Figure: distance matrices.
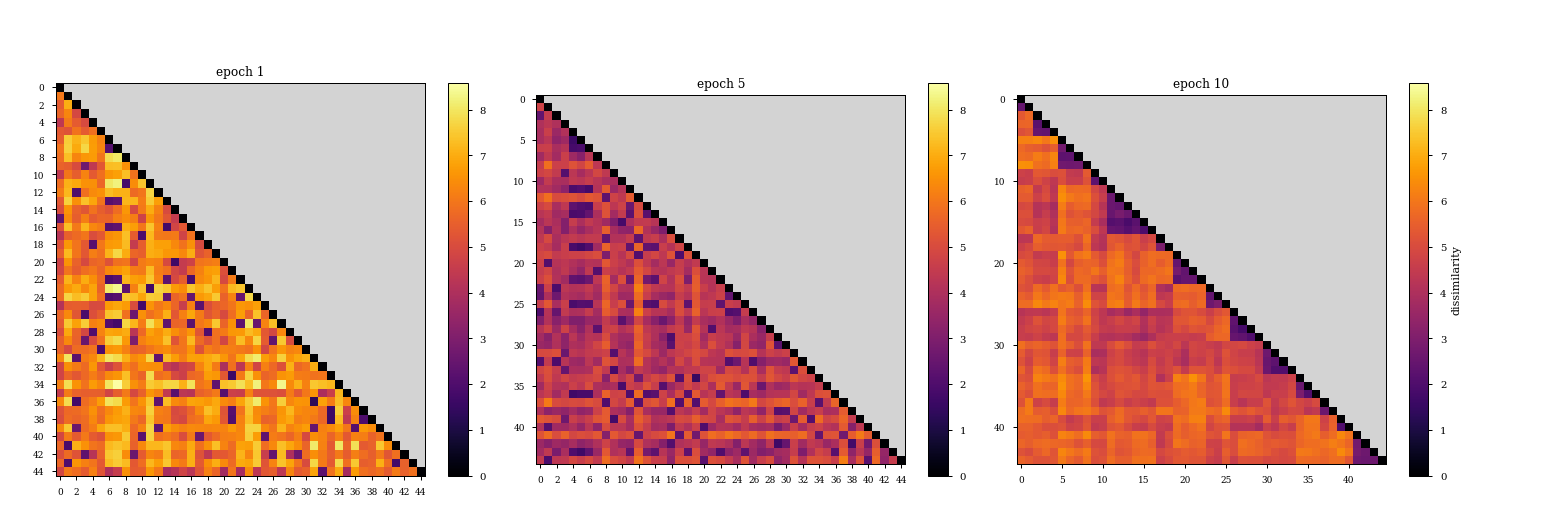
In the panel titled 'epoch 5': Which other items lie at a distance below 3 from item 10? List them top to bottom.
15, 27, 35
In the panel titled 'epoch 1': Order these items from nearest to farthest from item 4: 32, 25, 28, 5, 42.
28, 42, 25, 5, 32
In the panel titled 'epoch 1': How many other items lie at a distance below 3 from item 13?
6
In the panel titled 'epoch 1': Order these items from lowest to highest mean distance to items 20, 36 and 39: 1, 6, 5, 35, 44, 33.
35, 44, 33, 5, 6, 1
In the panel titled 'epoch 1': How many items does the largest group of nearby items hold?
7
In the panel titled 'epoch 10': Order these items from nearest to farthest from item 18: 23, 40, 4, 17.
17, 23, 40, 4
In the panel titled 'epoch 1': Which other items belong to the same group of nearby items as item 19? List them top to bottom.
34
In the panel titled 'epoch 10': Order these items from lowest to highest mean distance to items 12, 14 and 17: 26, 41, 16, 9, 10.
16, 26, 10, 9, 41
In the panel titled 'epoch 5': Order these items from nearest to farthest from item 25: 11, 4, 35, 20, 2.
4, 11, 2, 20, 35
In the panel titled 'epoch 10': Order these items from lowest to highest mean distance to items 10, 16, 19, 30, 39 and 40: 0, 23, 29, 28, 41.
29, 28, 23, 0, 41
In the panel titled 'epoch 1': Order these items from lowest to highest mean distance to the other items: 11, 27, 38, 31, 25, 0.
0, 25, 38, 27, 31, 11
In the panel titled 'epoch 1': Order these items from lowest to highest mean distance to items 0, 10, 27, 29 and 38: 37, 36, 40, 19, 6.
40, 37, 6, 19, 36
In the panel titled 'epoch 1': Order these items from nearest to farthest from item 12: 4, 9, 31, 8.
31, 9, 4, 8
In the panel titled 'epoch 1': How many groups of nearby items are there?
13
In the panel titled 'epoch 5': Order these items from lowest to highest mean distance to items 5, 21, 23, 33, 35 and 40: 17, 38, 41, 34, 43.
43, 38, 17, 34, 41
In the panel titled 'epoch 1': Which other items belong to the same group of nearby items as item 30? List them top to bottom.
5
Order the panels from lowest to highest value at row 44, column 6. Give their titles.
epoch 1, epoch 5, epoch 10
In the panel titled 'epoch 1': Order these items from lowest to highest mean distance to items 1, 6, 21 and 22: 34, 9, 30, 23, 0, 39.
0, 30, 9, 39, 23, 34
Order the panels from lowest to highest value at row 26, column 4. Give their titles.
epoch 5, epoch 10, epoch 1
